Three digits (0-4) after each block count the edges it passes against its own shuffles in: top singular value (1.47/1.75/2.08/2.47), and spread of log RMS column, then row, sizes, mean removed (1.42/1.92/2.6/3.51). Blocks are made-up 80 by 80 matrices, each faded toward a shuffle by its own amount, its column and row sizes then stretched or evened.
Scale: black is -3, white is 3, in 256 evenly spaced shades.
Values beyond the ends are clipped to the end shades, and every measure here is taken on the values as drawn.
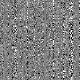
0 4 1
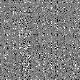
0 3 2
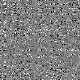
1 2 3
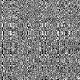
4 3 1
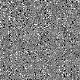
1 2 1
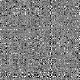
3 3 3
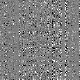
2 4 2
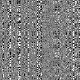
4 4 1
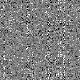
2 3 1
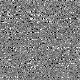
0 0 3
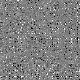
2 2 2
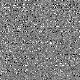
0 1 3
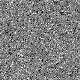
0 0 0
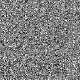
1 2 2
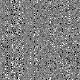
2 3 1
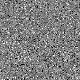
1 0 1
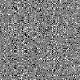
4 2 2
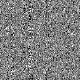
1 3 0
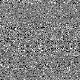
0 0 3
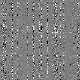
1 4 2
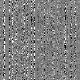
3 4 0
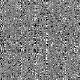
3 3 1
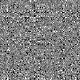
3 2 2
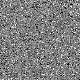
0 1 1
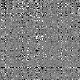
3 3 3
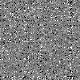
0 2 2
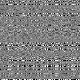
4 0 4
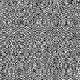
4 0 0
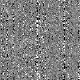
2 3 0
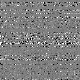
1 1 4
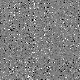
0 2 1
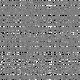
4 2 4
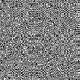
4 1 0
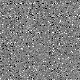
1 1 2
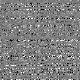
2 1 4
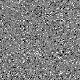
2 0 1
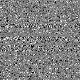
1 0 3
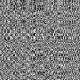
4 2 2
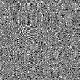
3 1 0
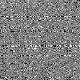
3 0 3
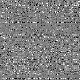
3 0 3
